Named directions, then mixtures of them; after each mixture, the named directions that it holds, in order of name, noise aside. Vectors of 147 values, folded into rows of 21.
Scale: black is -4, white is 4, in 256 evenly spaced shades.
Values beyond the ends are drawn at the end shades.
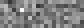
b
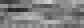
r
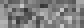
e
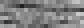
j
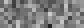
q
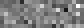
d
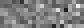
d.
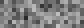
b, e, q.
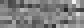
b, d, j.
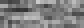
r.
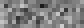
e.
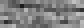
j.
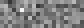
b.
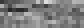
r.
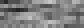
r.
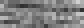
j.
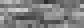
r.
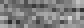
e, j.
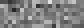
b, r.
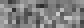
b, e.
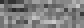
d, e, r.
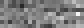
d, j, q.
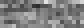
d, j, r.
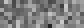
q.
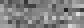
d, e, j.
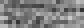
e, j.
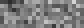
b, d, r.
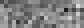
d, e, j.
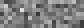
b.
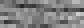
j.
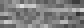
j.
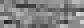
j.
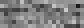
d, r.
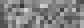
e.
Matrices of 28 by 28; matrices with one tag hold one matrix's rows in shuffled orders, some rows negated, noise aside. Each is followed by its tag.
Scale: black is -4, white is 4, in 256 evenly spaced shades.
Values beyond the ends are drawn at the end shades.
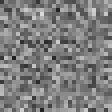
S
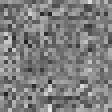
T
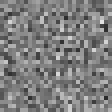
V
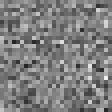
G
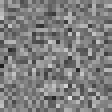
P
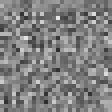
S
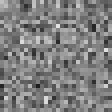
S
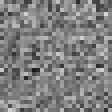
G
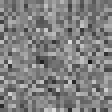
P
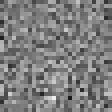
P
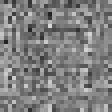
T
